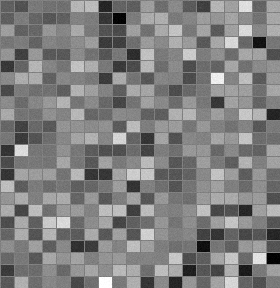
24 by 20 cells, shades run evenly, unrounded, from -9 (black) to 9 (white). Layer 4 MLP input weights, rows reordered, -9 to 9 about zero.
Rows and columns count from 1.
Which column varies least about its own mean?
12
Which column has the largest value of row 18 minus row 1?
8
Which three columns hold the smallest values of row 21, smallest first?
15, 6, 7
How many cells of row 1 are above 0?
8
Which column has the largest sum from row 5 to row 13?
18
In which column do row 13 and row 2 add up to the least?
9
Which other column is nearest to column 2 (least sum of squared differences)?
4
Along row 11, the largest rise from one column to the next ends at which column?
10
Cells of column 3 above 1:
6
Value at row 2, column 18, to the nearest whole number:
1
